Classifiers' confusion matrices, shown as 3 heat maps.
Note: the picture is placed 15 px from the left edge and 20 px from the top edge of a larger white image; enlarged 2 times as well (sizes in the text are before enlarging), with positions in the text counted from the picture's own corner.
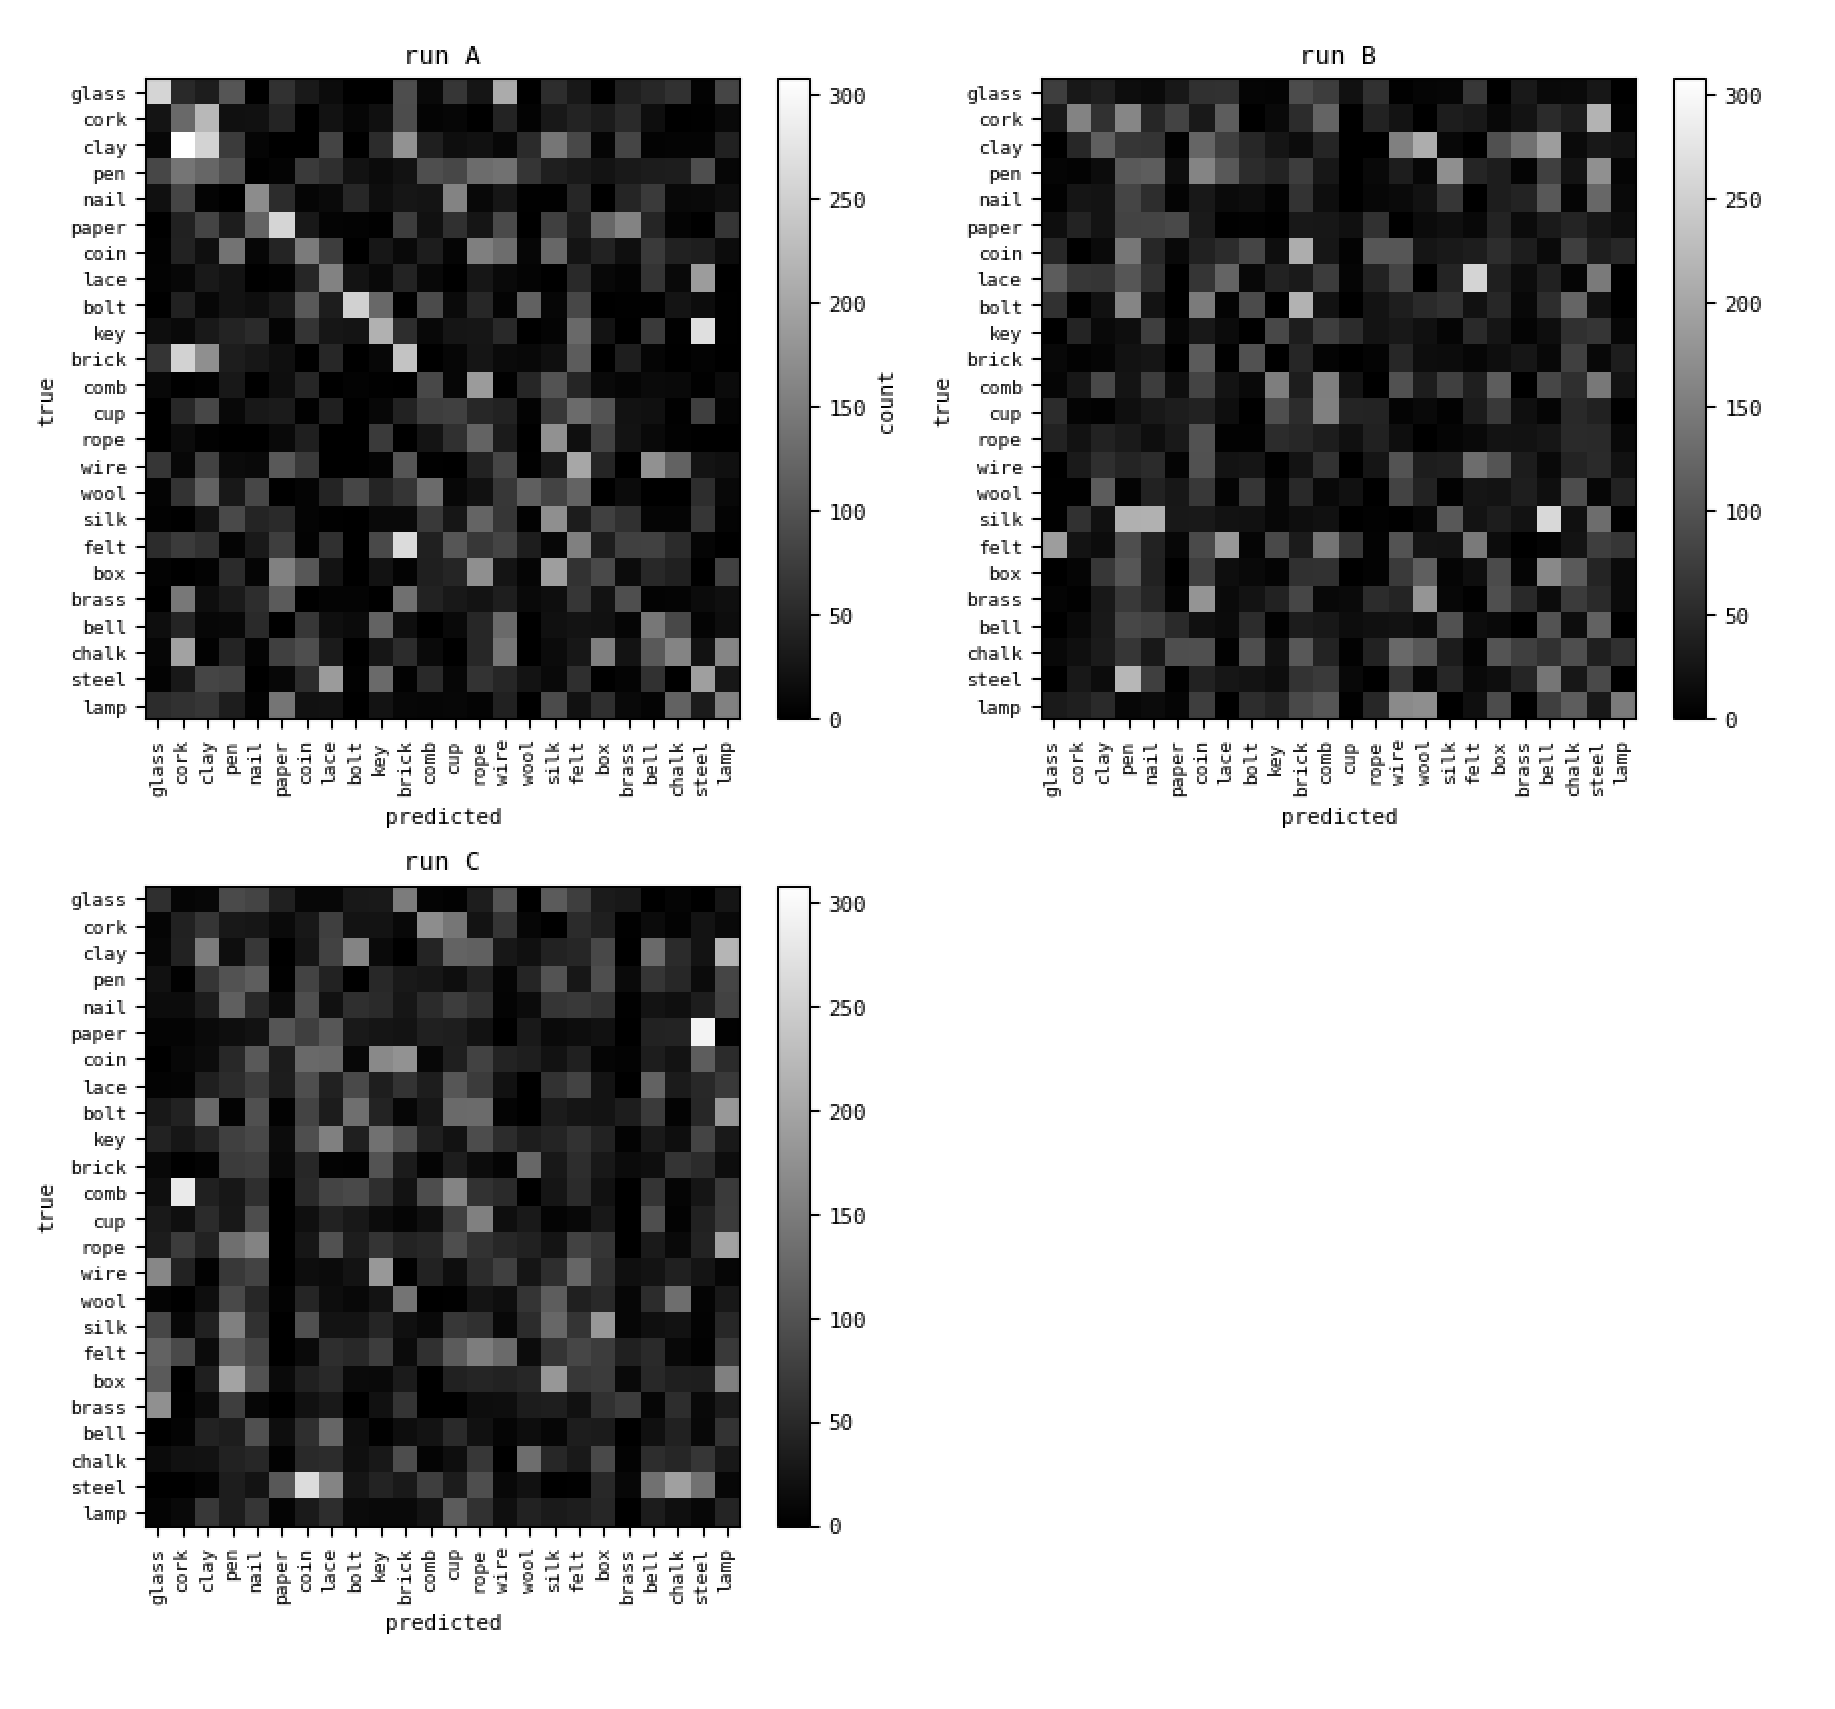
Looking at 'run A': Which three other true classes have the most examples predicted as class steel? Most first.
key, lace, pen
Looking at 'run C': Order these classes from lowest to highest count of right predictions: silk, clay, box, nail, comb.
nail, box, comb, silk, clay
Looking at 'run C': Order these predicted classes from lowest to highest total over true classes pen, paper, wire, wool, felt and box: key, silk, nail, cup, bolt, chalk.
bolt, cup, chalk, key, nail, silk
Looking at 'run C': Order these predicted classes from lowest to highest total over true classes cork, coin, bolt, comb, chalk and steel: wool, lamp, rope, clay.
wool, clay, lamp, rope
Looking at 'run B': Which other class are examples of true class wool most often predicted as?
clay
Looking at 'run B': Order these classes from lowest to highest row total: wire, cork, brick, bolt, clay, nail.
brick, nail, wire, bolt, cork, clay
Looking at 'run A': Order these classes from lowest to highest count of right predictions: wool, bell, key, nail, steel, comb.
comb, wool, bell, nail, steel, key
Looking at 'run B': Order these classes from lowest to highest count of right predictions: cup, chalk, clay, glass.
cup, glass, chalk, clay
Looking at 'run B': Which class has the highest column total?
pen
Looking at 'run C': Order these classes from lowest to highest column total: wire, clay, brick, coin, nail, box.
wire, clay, brick, box, coin, nail
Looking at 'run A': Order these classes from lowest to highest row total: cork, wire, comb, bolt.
comb, cork, bolt, wire
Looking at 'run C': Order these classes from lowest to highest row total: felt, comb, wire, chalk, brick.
brick, chalk, wire, comb, felt
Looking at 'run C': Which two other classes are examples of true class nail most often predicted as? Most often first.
pen, coin
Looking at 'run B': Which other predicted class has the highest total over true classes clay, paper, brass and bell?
wool
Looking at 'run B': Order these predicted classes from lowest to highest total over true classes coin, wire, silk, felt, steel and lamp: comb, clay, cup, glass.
cup, clay, glass, comb
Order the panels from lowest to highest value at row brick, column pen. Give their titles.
run B, run A, run C
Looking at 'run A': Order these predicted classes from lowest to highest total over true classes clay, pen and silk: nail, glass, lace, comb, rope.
nail, glass, lace, comb, rope
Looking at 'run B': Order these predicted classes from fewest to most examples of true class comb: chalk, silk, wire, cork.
cork, chalk, silk, wire
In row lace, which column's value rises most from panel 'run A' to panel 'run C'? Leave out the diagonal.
cup
